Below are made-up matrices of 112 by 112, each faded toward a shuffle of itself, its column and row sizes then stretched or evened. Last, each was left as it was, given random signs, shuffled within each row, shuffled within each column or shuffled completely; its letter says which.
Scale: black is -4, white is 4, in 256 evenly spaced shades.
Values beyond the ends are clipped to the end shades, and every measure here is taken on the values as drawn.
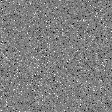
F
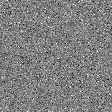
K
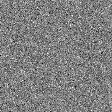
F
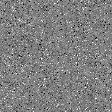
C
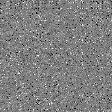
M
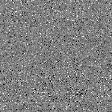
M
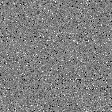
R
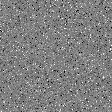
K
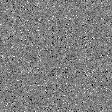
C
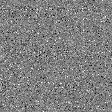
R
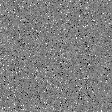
F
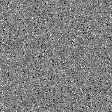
F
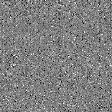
M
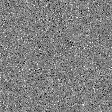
R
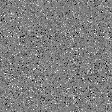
C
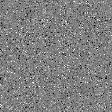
M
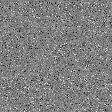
R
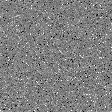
K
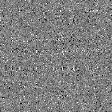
M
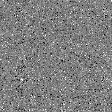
C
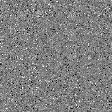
M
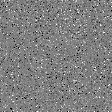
C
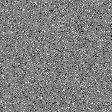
R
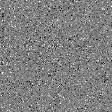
M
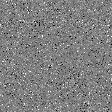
R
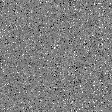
F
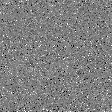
R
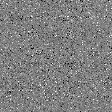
C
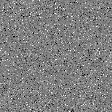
R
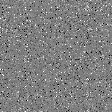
C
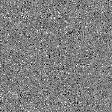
M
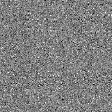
M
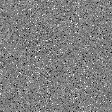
F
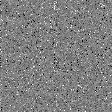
F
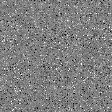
C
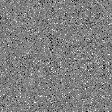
M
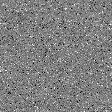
R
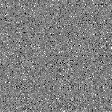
M
